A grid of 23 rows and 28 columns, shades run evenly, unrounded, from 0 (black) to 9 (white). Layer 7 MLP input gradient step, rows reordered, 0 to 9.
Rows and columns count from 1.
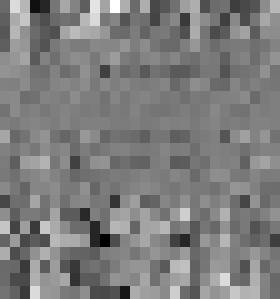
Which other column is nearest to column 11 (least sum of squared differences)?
28
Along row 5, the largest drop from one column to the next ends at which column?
4
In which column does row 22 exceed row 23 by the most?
13
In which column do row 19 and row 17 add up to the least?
11
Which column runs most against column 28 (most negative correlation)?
21
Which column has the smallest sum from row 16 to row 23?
10
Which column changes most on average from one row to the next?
19
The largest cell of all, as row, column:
1, 12
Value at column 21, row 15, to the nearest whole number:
4
